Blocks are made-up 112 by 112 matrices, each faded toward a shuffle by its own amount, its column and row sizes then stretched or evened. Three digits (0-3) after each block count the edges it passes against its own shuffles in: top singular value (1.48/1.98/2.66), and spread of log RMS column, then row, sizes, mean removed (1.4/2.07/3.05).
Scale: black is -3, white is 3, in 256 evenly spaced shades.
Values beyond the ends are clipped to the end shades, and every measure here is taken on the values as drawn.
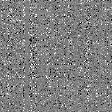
0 3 2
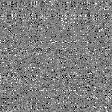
2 1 2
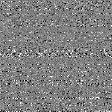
1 1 3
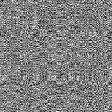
3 1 1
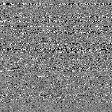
1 0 3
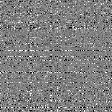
2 2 3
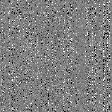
1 3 0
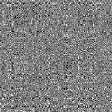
3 2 2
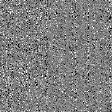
0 3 1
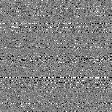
2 0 3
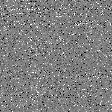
0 0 2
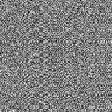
3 0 1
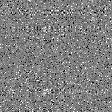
2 0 1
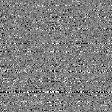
2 1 3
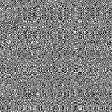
3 1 2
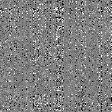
0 3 2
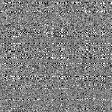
2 2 3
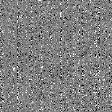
0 3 1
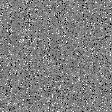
0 2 0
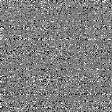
0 2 3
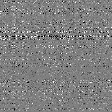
2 1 3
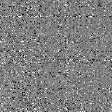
0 2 3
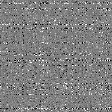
2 2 3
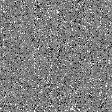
0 2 0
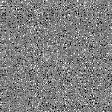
2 1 0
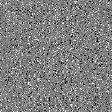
1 2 0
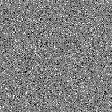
2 0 0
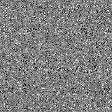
0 0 2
